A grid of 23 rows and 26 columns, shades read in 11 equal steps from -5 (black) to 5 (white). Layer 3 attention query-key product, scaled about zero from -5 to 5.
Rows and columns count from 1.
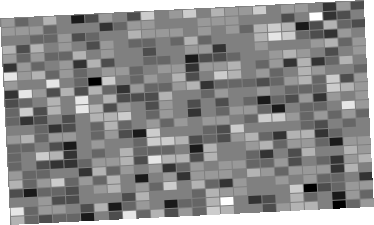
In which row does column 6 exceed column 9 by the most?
10
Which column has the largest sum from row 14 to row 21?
11
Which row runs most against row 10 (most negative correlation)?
23
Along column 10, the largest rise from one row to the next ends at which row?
20
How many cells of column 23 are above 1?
1
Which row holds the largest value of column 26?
18
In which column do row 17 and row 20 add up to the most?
12
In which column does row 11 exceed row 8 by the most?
7
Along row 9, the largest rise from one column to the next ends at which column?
2
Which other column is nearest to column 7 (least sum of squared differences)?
26
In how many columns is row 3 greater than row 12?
14
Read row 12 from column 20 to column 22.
-4 0 -1
